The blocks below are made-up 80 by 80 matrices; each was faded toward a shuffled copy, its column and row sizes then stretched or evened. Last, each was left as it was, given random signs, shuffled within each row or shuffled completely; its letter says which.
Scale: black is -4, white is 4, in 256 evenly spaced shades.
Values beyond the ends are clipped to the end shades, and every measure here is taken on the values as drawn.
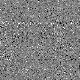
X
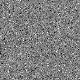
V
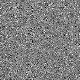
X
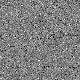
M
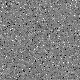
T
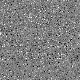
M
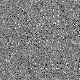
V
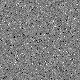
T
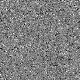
M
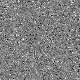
M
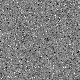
T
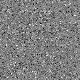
M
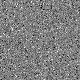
T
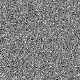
X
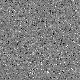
M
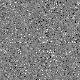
V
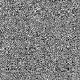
X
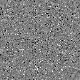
V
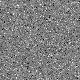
T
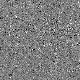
V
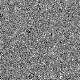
X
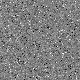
T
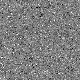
M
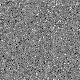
T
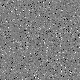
T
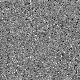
T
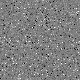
M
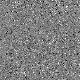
V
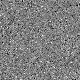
T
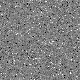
T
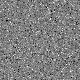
T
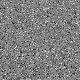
M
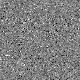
M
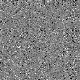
X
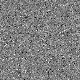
M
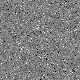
T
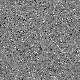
M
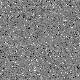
M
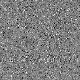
X
